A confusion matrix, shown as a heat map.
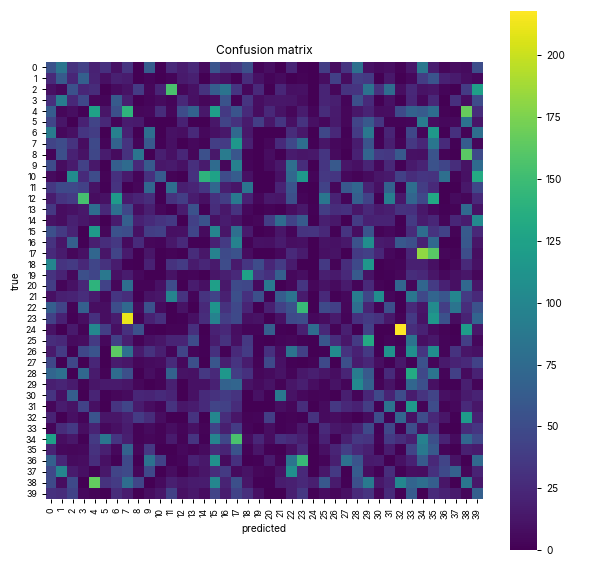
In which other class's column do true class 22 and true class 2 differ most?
11
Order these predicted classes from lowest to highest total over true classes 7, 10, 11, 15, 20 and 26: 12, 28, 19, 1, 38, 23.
19, 12, 28, 1, 38, 23
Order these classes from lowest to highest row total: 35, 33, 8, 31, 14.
33, 35, 31, 14, 8
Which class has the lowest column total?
24
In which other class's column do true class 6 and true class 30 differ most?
21
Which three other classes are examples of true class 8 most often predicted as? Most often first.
38, 16, 29
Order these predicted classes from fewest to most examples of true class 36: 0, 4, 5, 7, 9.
5, 4, 7, 0, 9
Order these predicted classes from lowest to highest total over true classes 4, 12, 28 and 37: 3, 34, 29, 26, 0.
26, 29, 34, 0, 3
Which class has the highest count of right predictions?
4
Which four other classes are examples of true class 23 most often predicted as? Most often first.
7, 35, 15, 39
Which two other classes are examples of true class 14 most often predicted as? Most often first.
39, 21
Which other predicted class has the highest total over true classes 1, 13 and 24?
32
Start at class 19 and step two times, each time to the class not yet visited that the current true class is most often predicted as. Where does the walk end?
29
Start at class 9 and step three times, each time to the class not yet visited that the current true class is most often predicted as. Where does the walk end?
0
